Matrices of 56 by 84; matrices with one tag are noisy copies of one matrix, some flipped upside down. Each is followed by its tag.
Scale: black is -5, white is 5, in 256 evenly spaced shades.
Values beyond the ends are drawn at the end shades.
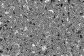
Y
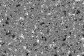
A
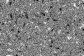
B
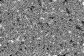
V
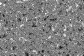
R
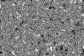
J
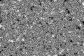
V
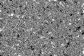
V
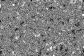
J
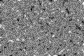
V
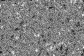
J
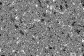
J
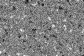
R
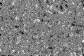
J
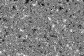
R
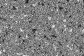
R
